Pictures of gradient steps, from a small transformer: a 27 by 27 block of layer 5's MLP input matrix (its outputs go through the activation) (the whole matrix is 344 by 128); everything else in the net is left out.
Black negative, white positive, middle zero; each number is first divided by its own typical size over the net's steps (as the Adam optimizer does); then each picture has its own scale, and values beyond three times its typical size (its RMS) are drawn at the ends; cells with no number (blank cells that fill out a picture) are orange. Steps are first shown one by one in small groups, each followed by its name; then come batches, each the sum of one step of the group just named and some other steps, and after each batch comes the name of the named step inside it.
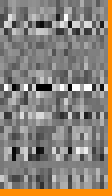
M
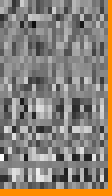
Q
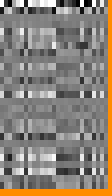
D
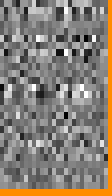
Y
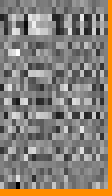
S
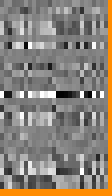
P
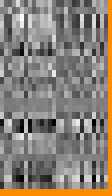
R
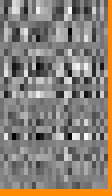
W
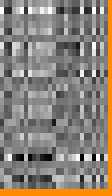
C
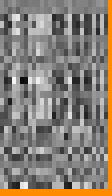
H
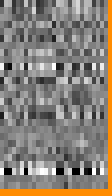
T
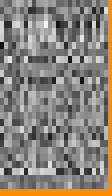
D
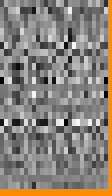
W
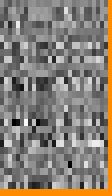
Y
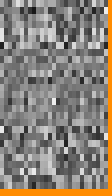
D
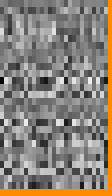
P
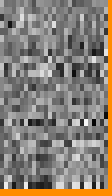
R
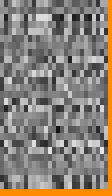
S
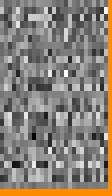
Q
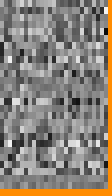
D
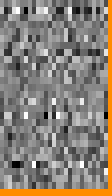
W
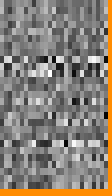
C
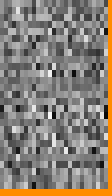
W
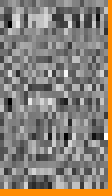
H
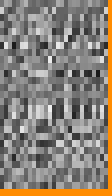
Q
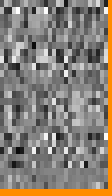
S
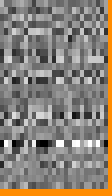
Q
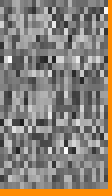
W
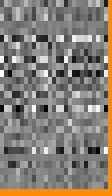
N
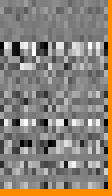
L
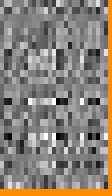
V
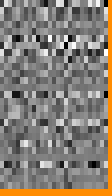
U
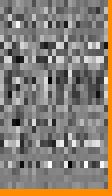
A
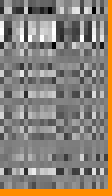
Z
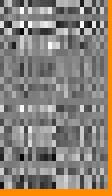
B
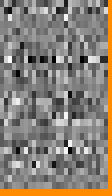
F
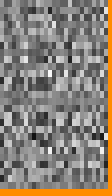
Z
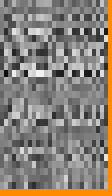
L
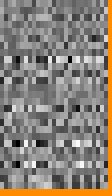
U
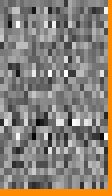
Z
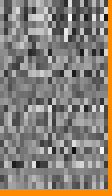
A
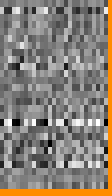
L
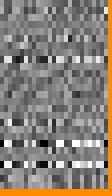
A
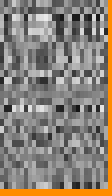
Z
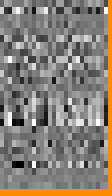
N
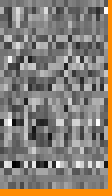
N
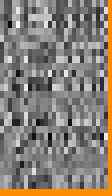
A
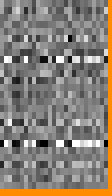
U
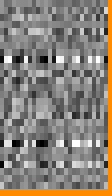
F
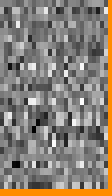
V
